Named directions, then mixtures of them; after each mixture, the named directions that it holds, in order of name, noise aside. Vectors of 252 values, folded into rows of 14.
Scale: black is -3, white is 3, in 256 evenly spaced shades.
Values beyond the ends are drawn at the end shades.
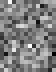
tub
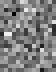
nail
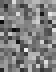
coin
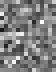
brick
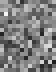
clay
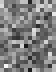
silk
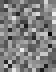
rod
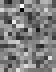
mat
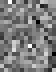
tub.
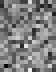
silk.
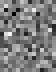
nail.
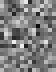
mat, nail, silk.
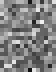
brick, silk.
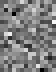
coin, nail, rod.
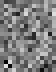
clay, rod.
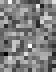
brick, tub.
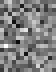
brick, mat.
